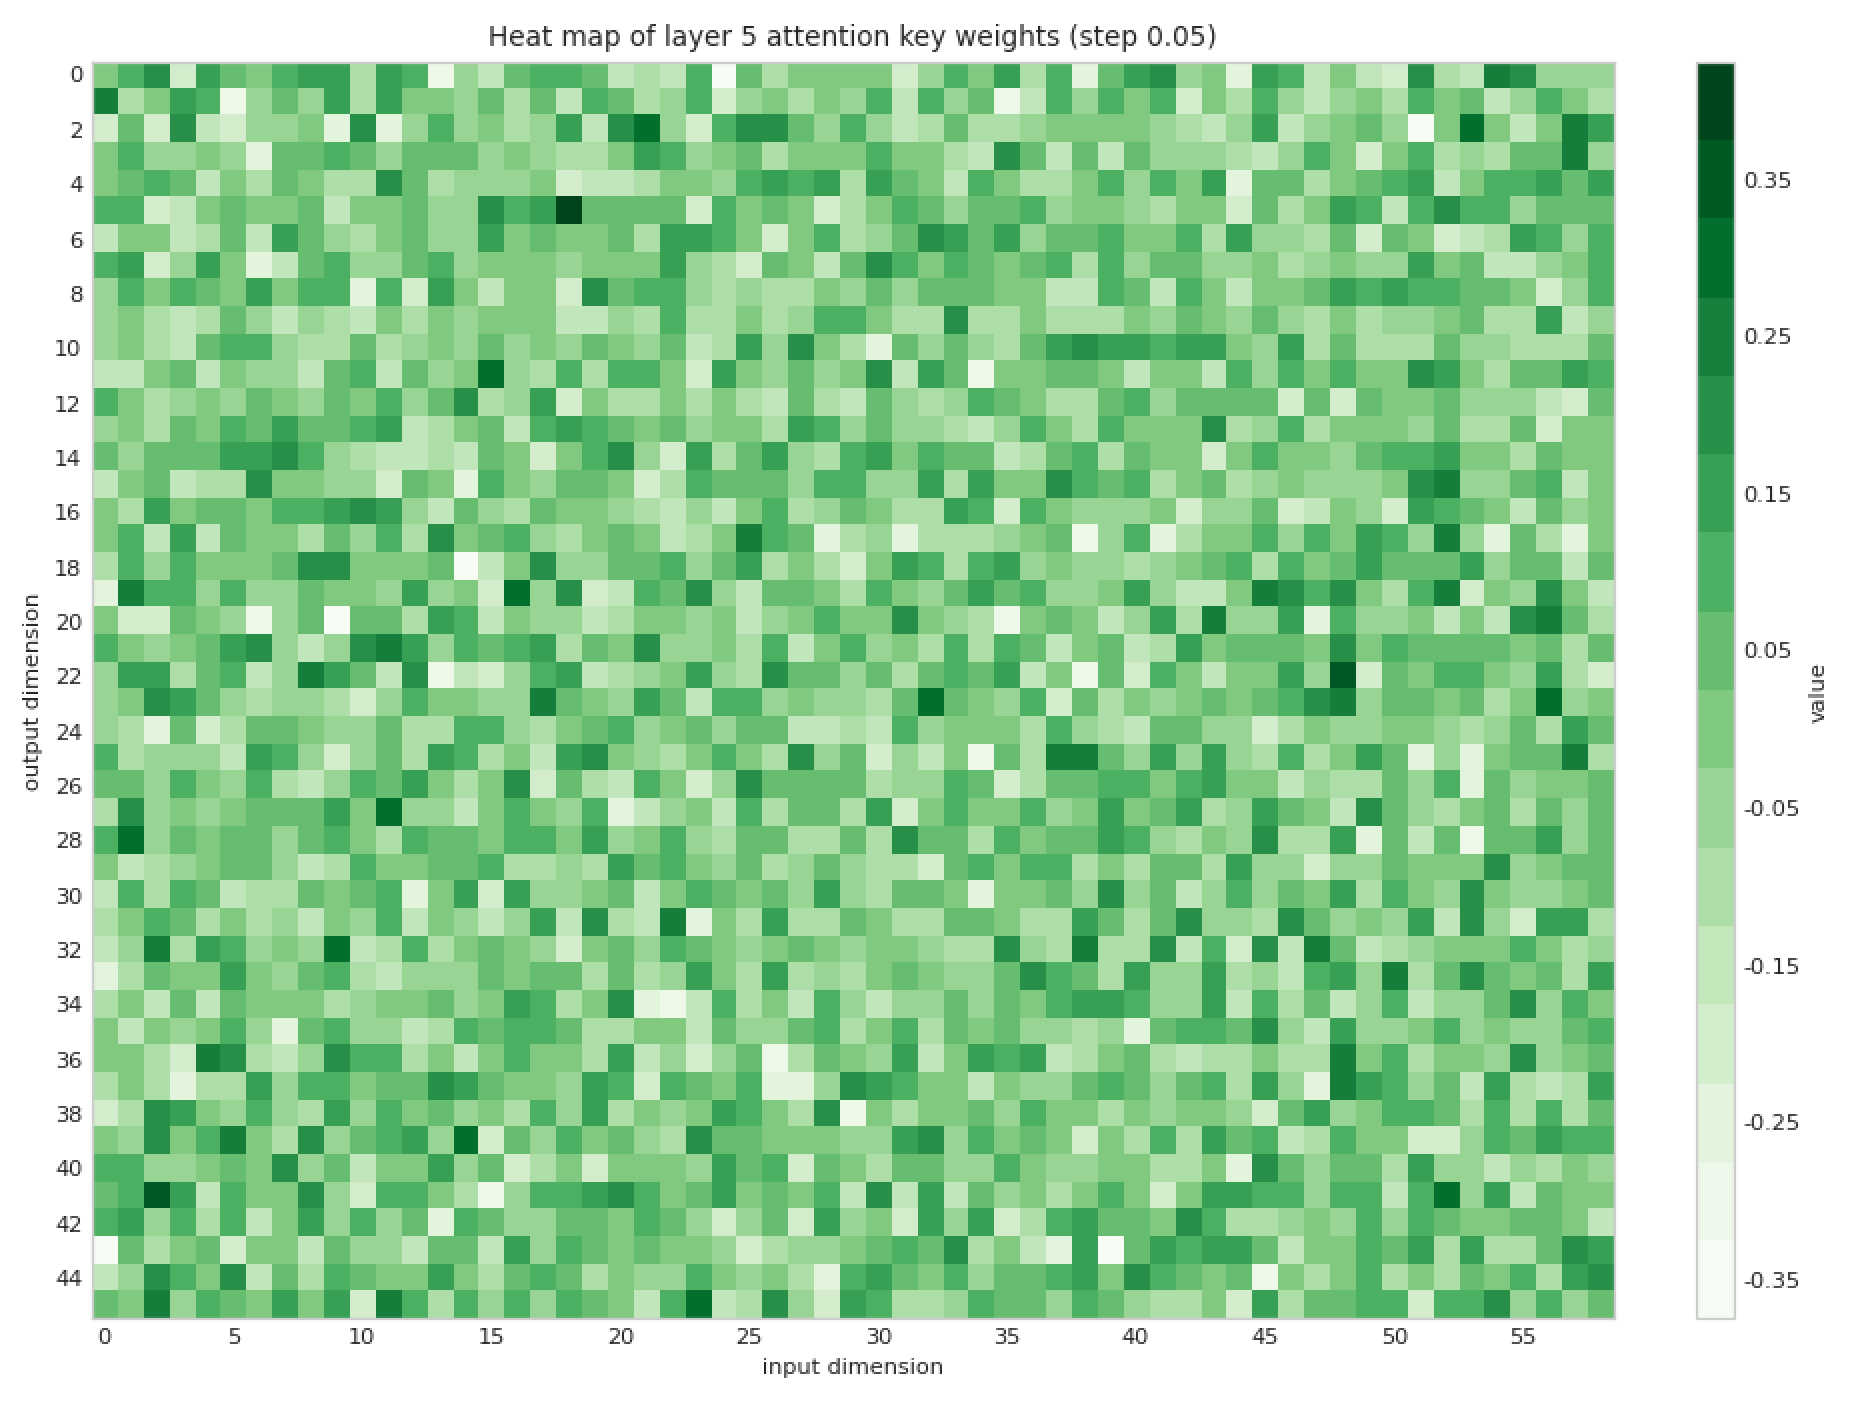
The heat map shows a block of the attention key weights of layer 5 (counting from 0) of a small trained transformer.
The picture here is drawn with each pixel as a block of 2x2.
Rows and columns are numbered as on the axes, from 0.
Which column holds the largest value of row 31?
22
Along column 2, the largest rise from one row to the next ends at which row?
41
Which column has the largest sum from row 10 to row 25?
52
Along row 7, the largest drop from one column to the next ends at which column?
2
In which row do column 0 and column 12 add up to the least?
43
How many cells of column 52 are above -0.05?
31
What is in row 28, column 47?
-0.1
